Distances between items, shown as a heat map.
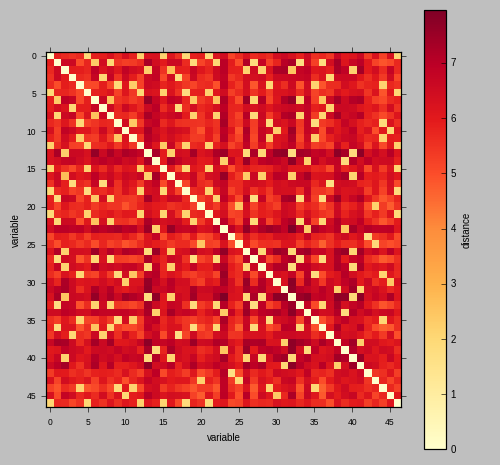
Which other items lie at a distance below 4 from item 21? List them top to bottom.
0, 5, 12, 15, 18, 46
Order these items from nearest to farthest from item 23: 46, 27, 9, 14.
14, 46, 27, 9
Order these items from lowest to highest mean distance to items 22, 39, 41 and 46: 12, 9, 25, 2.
12, 25, 9, 2
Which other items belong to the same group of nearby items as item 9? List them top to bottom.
4, 11, 29, 35, 44
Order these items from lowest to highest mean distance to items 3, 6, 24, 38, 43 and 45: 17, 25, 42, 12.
25, 42, 17, 12
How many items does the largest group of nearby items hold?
8
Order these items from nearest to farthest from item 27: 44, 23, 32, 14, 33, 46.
33, 44, 46, 14, 23, 32
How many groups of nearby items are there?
10
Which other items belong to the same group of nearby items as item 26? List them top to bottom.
2, 13, 16, 28, 32, 40
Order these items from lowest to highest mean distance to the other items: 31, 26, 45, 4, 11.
4, 11, 45, 26, 31
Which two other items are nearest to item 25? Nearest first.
43, 20
